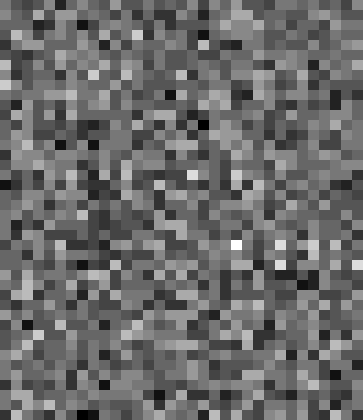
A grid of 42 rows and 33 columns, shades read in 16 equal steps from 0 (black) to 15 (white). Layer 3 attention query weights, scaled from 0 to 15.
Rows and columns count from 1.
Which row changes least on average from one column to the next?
6
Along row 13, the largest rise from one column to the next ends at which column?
20
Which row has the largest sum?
25
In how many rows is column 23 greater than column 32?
23
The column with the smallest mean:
19
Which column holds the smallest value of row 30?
8
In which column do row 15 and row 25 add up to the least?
9
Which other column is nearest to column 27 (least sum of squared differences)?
14
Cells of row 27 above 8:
8
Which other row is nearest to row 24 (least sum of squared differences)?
37
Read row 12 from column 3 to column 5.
8 5 9
